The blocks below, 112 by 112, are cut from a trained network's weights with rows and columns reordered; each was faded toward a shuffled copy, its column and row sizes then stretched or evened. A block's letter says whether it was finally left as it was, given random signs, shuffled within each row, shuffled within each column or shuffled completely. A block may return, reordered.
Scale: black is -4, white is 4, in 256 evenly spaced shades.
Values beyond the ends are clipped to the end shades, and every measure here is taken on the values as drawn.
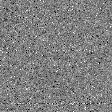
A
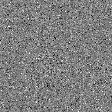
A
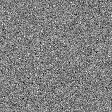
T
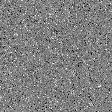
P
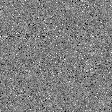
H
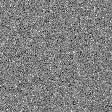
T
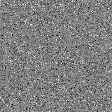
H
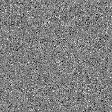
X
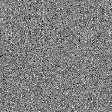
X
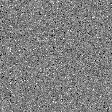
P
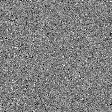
A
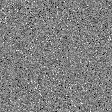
T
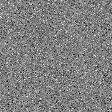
H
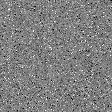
T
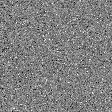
T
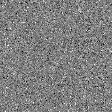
A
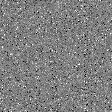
P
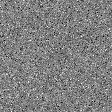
T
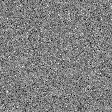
T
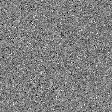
P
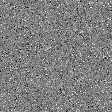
P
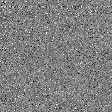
X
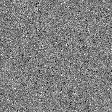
P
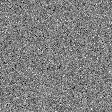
T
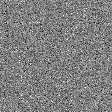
A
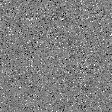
X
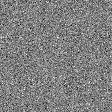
H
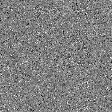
A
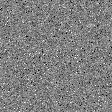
T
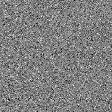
X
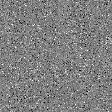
X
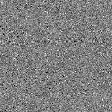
X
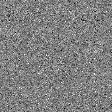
A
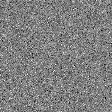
P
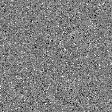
A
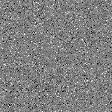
X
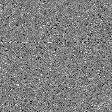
A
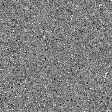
P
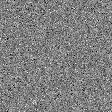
T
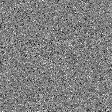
H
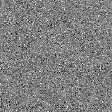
A
